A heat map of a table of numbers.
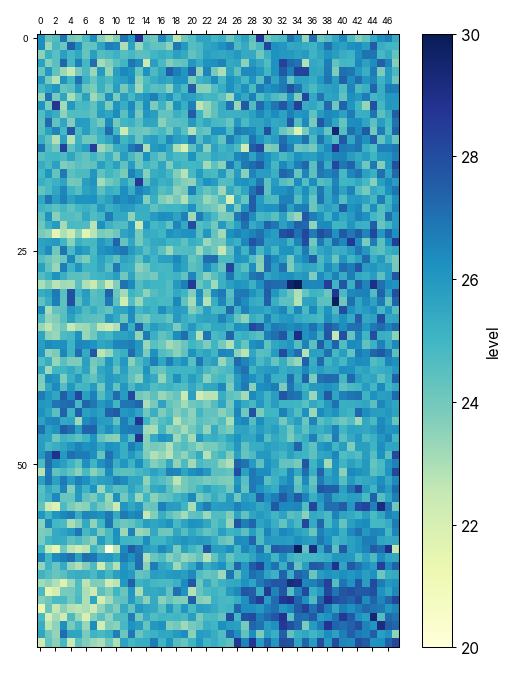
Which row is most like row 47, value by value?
17
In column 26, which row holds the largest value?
71
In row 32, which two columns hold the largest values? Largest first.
40, 25
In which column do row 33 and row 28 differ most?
45
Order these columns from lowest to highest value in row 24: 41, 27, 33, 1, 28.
33, 1, 27, 28, 41
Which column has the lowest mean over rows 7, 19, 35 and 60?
2
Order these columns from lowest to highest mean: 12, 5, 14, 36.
14, 5, 36, 12
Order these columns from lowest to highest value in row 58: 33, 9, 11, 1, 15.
11, 1, 9, 15, 33
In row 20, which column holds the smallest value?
24
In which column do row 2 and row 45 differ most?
13
